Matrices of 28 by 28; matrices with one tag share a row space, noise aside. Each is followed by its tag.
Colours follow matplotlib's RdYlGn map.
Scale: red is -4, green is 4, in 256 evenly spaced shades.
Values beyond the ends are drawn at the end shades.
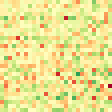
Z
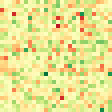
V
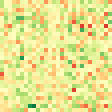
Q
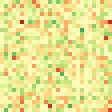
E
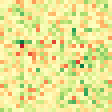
Q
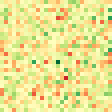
Z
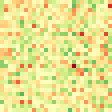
Q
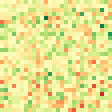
V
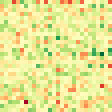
V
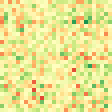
Q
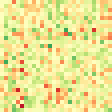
E
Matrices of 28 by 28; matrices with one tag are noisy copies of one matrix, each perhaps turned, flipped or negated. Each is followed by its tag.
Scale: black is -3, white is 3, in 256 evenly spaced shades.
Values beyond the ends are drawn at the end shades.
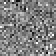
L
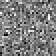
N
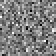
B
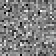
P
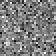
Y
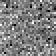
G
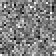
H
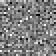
H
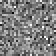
Y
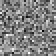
Y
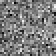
G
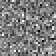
L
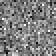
G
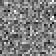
B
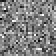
N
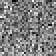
G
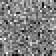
G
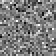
Y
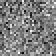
P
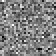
N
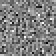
N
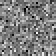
L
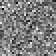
L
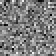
G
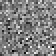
L
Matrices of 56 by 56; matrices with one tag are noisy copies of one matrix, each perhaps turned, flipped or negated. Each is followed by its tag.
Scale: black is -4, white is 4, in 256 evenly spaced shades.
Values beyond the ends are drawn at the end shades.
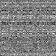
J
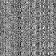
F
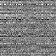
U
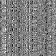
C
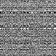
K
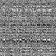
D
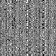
K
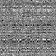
D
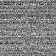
U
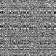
K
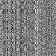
F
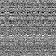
F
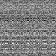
F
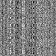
J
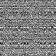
K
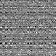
K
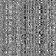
D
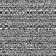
K
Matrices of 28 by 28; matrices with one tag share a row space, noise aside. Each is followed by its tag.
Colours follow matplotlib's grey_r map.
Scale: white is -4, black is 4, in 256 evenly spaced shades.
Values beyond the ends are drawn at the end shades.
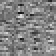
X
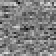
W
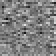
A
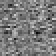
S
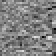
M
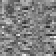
A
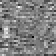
W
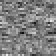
X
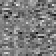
S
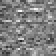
X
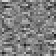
A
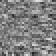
M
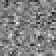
S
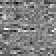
W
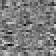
A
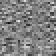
A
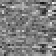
M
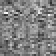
S
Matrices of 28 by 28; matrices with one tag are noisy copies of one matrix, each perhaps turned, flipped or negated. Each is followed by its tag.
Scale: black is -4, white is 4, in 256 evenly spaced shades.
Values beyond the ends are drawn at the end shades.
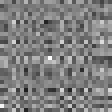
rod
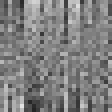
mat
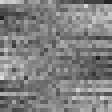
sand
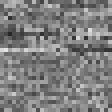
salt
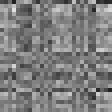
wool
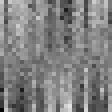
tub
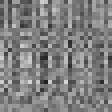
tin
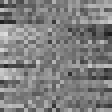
mat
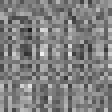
tin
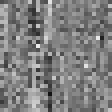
salt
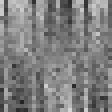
tub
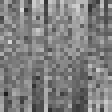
mat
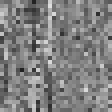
salt
